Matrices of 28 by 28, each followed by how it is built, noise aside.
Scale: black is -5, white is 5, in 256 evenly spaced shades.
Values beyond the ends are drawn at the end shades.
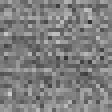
blocks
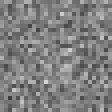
blocks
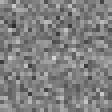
repeating columns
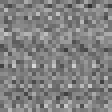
repeating columns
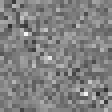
banded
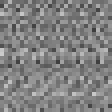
repeating columns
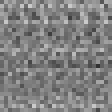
repeating columns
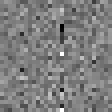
uneven columns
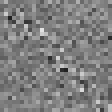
banded
